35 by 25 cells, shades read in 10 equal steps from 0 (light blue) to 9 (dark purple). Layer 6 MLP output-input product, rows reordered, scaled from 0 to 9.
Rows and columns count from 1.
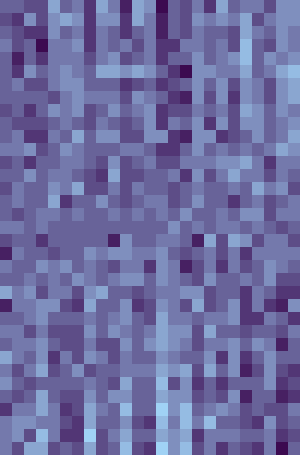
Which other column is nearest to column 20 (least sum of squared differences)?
15
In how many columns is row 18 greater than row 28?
11
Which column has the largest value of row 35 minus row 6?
24
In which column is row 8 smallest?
25
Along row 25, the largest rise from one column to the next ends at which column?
21
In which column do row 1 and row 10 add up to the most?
14
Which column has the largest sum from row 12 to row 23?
16
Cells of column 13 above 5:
5
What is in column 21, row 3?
2
